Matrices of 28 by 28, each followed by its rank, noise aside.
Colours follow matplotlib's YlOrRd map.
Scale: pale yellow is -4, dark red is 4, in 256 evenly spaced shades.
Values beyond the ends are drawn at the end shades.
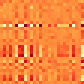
one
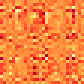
four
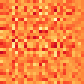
three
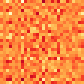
four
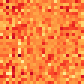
six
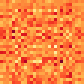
four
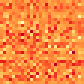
six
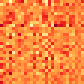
four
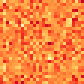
six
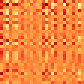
two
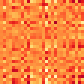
two
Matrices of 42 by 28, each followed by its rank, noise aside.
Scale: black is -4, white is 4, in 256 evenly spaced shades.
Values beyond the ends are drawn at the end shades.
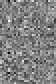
five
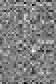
four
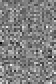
seven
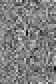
seven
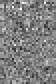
seven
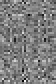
six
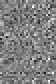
four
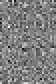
five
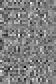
four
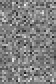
six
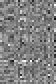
four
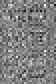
five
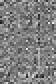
six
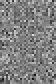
seven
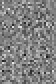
seven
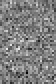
eight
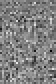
eight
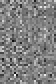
four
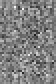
eight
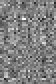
five
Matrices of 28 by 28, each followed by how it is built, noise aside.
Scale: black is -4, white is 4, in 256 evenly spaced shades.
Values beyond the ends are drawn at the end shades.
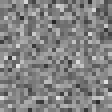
repeating columns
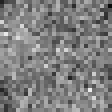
smooth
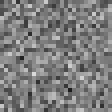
noise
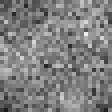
smooth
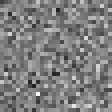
noise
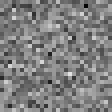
noise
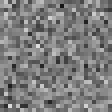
noise
